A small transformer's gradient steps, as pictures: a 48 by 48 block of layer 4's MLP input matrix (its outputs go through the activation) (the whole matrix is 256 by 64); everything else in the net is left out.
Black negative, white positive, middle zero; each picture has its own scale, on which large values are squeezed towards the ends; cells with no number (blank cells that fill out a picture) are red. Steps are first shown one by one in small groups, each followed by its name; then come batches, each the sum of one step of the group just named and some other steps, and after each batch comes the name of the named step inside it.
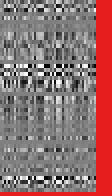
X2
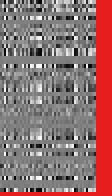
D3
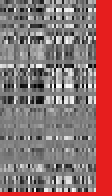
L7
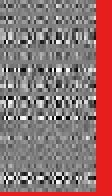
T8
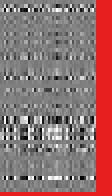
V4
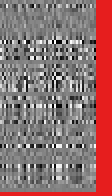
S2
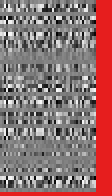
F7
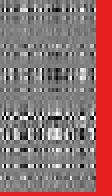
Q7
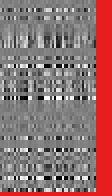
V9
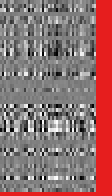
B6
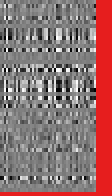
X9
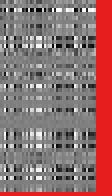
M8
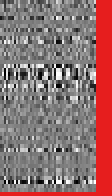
X9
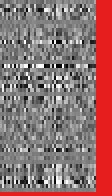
S2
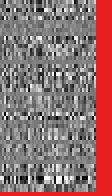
Q7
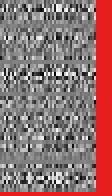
T8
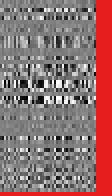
V9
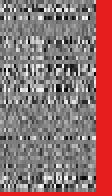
X9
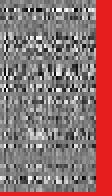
M8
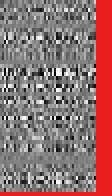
T8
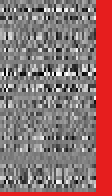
T8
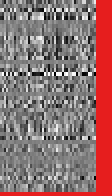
B6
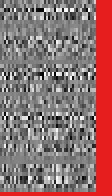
Q7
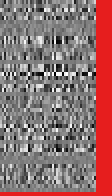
V9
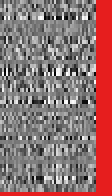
X9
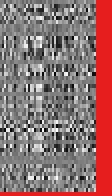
B6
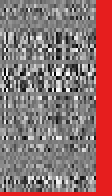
V4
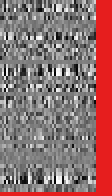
T8
